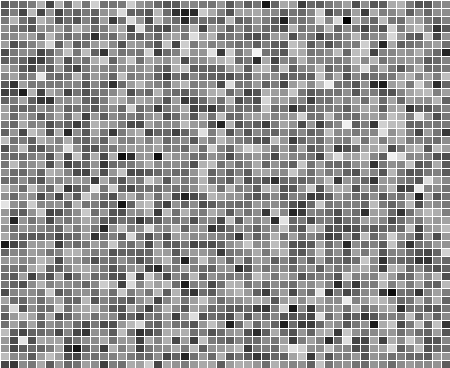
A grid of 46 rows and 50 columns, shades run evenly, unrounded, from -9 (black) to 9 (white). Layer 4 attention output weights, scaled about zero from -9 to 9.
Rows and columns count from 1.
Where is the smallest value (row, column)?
3, 39
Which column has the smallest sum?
35
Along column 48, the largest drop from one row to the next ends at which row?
24
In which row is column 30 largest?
13
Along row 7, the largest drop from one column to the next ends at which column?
25
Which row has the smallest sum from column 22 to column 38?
14
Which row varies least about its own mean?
18
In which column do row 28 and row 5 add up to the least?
16
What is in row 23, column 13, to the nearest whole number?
-1
